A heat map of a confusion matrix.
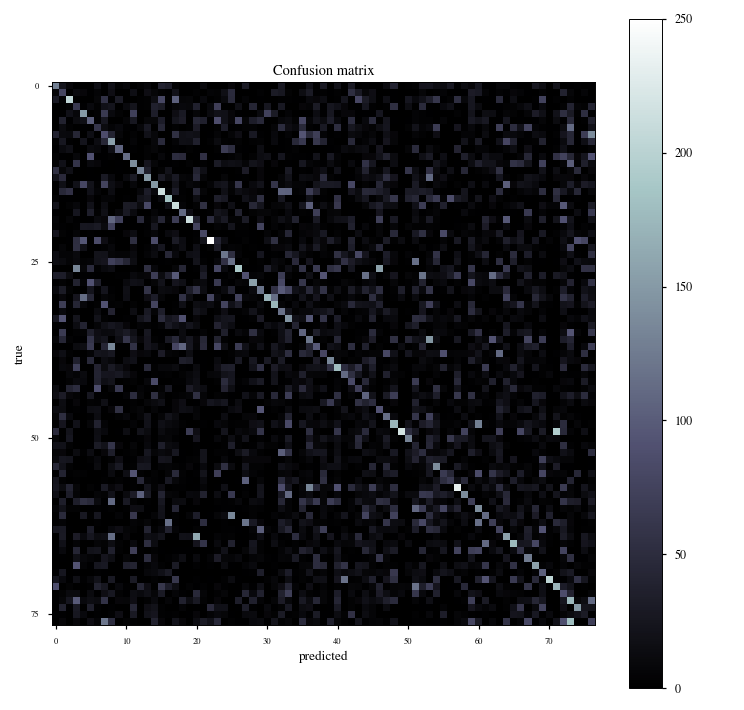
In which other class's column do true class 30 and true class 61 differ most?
25
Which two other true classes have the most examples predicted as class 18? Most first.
37, 33
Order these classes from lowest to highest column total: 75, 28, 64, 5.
28, 75, 5, 64
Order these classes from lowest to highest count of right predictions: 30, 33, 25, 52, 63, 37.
52, 63, 37, 25, 33, 30
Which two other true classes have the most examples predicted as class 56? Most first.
16, 50
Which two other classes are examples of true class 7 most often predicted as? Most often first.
76, 35
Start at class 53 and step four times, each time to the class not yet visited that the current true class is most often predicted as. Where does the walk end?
51
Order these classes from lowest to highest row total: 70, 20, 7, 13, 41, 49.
20, 41, 13, 7, 70, 49
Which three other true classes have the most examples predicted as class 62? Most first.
27, 36, 55
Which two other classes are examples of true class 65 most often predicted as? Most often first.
61, 68
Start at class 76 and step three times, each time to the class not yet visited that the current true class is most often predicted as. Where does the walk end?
23
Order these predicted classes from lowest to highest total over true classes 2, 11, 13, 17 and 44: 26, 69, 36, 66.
26, 66, 36, 69
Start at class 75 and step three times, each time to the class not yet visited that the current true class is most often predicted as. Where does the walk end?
64
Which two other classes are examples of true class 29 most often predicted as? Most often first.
32, 33
